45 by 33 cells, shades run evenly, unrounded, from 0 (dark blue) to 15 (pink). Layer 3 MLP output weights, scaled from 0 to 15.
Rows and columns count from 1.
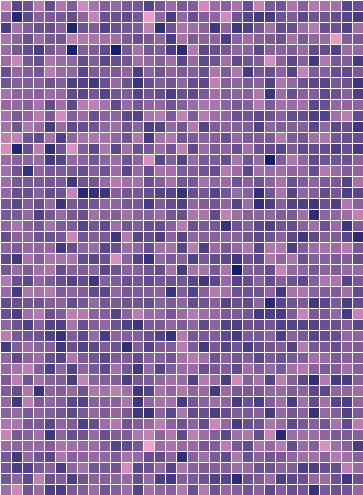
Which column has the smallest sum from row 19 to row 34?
22
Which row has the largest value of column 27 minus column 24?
24
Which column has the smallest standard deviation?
23
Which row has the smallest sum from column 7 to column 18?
18
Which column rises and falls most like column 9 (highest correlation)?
8
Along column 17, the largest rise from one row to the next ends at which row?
43
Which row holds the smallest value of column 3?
16
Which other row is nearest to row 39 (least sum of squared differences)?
17
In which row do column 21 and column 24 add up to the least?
21
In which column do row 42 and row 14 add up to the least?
2
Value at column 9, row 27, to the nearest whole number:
5
